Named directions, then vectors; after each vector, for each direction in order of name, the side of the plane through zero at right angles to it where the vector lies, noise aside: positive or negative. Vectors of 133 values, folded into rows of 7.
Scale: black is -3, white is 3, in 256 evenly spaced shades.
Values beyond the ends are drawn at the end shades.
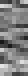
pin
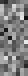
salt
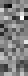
negative, positive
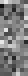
negative, negative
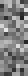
negative, negative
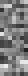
positive, negative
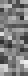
positive, negative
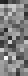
positive, positive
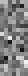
positive, negative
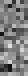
negative, positive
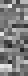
positive, negative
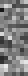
positive, negative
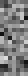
negative, positive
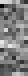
negative, negative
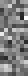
positive, negative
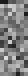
positive, positive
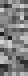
negative, positive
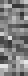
positive, negative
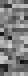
negative, positive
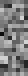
negative, positive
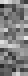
negative, negative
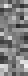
positive, negative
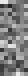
negative, negative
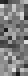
positive, positive
